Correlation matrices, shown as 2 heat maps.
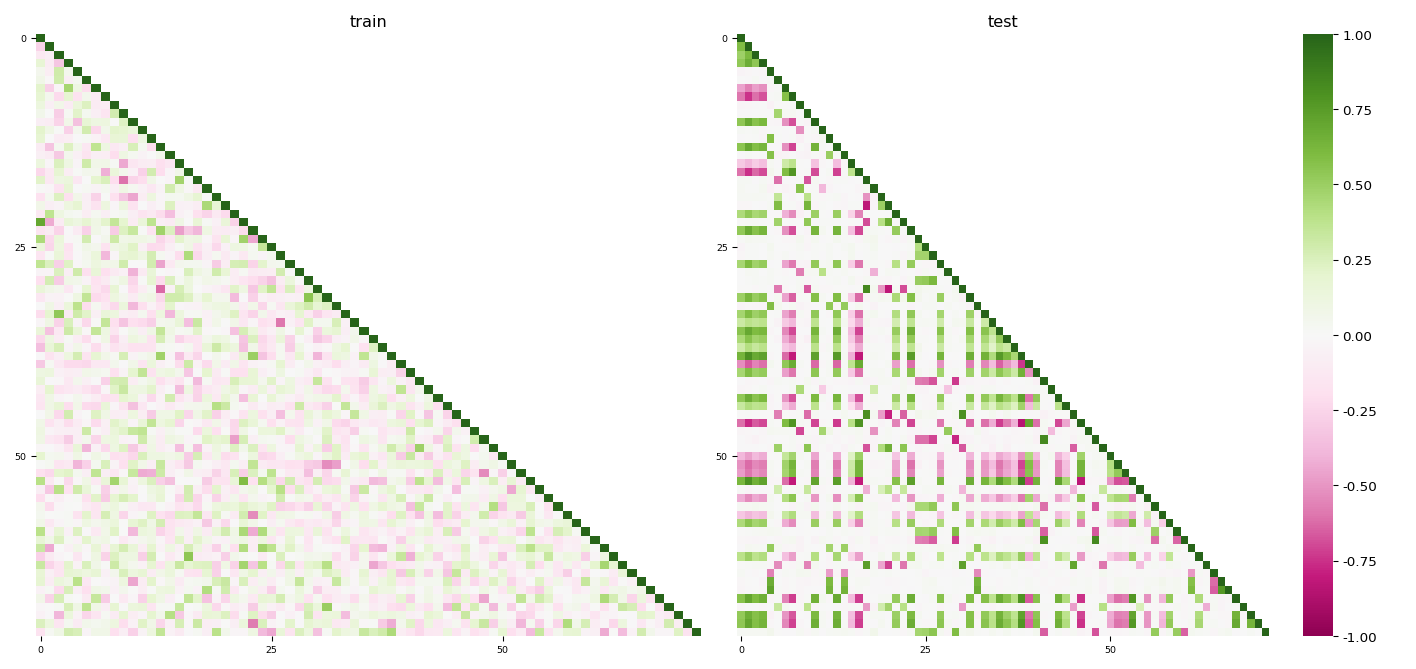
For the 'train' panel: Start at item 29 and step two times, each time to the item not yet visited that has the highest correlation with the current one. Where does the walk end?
68
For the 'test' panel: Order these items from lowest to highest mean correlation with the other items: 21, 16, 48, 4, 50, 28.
16, 50, 48, 28, 4, 21
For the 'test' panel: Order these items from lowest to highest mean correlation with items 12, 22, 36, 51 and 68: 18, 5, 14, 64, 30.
30, 64, 18, 14, 5
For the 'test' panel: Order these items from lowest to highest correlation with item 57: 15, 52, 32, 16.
32, 15, 52, 16
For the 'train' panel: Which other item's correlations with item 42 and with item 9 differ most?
64
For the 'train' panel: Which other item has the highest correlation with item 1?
21
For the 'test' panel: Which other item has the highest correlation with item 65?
66
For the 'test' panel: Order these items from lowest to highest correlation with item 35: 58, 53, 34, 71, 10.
71, 34, 58, 10, 53
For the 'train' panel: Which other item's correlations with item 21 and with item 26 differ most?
34
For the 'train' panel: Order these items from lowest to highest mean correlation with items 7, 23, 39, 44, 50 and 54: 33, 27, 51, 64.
27, 64, 33, 51
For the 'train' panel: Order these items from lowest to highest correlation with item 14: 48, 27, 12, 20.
27, 12, 48, 20
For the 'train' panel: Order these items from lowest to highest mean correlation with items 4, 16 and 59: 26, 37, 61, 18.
18, 37, 26, 61
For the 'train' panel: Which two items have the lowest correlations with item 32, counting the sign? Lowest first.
51, 10
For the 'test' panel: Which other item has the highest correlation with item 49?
20
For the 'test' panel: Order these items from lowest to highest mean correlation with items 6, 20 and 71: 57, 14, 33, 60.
60, 33, 14, 57
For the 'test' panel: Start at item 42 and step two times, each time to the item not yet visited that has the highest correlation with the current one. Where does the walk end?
18
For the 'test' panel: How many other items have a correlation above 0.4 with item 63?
3
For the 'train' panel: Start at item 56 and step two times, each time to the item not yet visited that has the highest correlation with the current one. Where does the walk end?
41
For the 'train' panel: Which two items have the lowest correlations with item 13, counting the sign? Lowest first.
30, 27
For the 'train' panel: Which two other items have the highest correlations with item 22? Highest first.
0, 53
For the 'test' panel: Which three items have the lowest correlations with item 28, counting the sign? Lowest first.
8, 18, 42
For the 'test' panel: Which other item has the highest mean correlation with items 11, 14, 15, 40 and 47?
28
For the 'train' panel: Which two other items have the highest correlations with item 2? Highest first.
33, 54
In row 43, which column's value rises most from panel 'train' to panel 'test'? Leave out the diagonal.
53
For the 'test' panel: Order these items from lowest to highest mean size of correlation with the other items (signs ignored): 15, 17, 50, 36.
17, 15, 50, 36
